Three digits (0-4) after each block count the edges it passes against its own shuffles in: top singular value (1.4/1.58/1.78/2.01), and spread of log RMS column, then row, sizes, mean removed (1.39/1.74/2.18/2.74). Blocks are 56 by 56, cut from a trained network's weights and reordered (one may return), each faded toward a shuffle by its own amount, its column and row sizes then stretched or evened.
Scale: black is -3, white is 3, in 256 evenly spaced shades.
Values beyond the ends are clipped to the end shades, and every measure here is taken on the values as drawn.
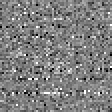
1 1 3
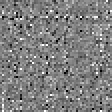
1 3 1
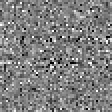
1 1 3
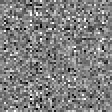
0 3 1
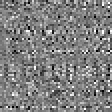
4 3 3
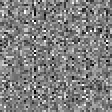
3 3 2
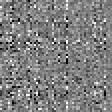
4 4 2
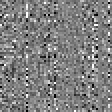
2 4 0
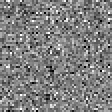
0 2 2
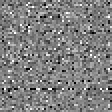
2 2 3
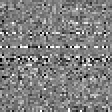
3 1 4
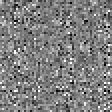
1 3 0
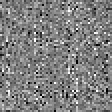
1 4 1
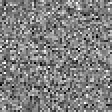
1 1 0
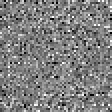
0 1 2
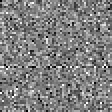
2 0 1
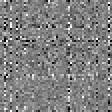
3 4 2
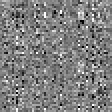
2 4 1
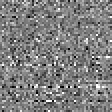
3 2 3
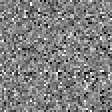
2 2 1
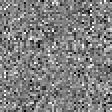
2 3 0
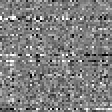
3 2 4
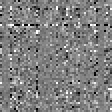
2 4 2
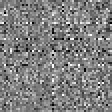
3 2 3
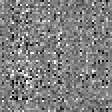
1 4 3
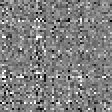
1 3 3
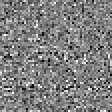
2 0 2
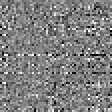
3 2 3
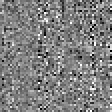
1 4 0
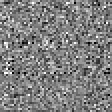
1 1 2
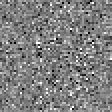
0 2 0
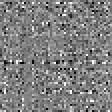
0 3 4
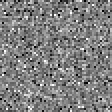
0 0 1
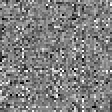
0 3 2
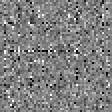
2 4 1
